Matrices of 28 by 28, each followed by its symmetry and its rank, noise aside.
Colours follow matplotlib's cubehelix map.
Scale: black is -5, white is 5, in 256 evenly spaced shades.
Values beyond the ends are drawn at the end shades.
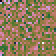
no symmetry, rank eight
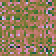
no symmetry, rank four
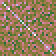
symmetric, rank eight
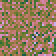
antisymmetric, rank eight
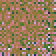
no symmetry, rank four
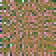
no symmetry, rank four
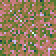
symmetric, rank eight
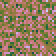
antisymmetric, rank six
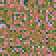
antisymmetric, rank eight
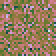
antisymmetric, rank six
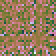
antisymmetric, rank four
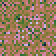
symmetric, rank six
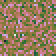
no symmetry, rank eight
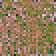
no symmetry, rank six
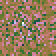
no symmetry, rank six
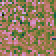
no symmetry, rank eight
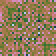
symmetric, rank six
